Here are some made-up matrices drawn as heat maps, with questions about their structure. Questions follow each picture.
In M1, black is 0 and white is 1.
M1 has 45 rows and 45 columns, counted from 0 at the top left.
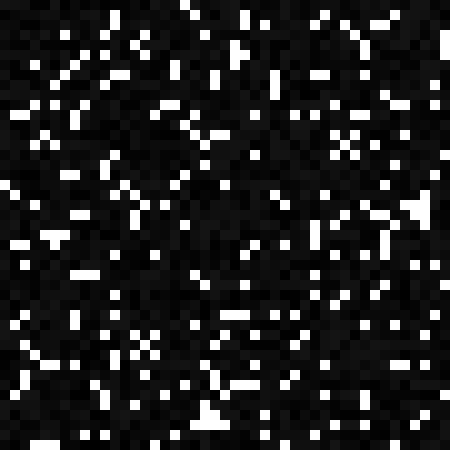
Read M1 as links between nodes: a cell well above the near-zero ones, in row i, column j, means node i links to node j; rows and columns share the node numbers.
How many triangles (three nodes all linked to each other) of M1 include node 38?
3
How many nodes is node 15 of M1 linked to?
5
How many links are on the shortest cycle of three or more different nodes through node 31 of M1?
3
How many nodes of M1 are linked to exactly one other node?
2
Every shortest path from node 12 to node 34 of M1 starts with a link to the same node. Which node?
node 7
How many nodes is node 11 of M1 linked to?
10
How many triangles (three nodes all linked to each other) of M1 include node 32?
4
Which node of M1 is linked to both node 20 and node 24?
node 28
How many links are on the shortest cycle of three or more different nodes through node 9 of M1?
5
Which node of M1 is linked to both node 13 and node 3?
node 35
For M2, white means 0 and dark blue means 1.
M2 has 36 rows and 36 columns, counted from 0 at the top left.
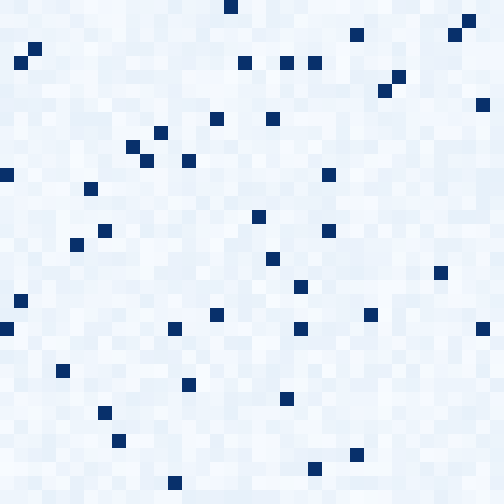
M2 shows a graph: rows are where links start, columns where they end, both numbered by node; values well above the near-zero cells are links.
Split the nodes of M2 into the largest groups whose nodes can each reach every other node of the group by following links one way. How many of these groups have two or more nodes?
5
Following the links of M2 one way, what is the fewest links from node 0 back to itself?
3
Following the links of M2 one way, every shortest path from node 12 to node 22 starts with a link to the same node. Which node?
node 23
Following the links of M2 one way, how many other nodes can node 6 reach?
2
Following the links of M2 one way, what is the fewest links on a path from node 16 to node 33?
4
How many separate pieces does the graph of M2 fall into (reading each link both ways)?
7
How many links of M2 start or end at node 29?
1
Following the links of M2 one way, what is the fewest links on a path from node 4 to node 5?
2
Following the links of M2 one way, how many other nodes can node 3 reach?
3
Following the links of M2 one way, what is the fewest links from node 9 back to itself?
3
